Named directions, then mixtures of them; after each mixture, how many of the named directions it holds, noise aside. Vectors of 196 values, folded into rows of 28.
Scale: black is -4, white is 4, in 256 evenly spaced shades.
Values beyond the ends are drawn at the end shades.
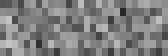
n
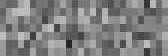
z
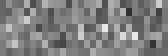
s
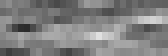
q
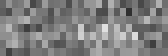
two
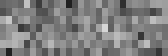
four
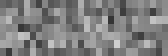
three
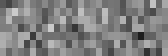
two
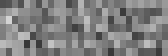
two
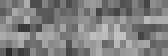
three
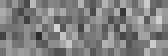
three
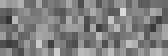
one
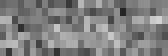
two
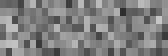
one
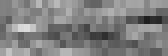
one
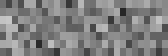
one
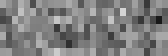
four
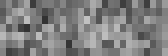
three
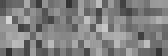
four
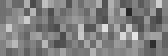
one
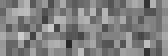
one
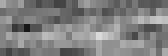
one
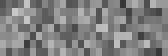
three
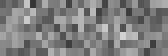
two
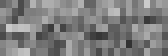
three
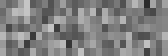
one
